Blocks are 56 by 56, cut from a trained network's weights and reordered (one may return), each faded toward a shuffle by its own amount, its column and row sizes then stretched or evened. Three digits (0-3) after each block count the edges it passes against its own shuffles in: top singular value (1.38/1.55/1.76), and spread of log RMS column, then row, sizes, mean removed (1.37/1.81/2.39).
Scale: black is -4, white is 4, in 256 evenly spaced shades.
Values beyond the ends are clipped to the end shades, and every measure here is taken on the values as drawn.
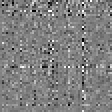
3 3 3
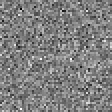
2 0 0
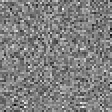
3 1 0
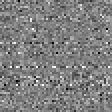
0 0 3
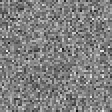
3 0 1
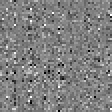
0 3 1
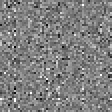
1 2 1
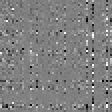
2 3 2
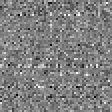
2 0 3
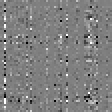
3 3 2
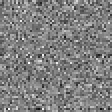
3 0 2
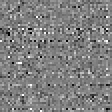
2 2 3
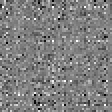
1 3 3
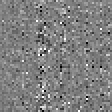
0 3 1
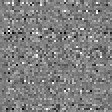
1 1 3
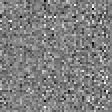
2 3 1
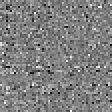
1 1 2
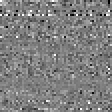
2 1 3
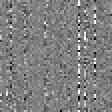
3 3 0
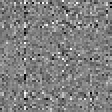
3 2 2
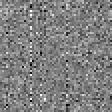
3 2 1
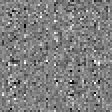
1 3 1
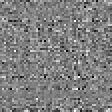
2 1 3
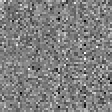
1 2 0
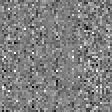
0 3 1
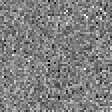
2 2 0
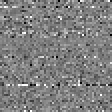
1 0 3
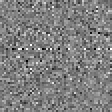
2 0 2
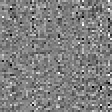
3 3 1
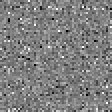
0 2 2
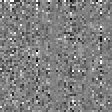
1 3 1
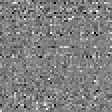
0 1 3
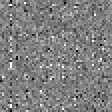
1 2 1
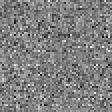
1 1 2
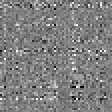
2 2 3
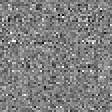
2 0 3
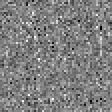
0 2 1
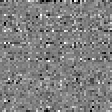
2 2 3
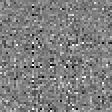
2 2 2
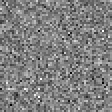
1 0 0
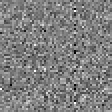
3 1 1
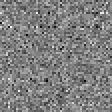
1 0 1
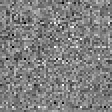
2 1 2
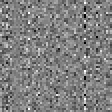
3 3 0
